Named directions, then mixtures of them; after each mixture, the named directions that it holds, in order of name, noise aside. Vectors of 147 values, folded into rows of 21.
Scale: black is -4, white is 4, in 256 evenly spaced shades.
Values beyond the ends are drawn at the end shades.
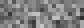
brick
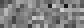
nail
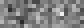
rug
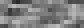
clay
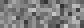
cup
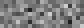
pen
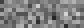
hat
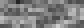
brick, clay.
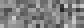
cup, nail.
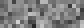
brick, pen.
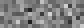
pen.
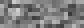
clay, nail.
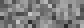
brick, hat, pen.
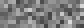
nail, pen.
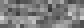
brick, clay.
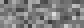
cup, hat.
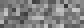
hat, nail, rug.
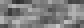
clay.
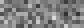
hat.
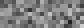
nail, pen.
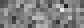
brick, nail.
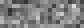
brick, clay, rug.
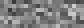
clay, hat, pen.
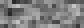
brick, clay.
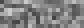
brick, clay, hat.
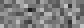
pen.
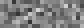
clay, pen.
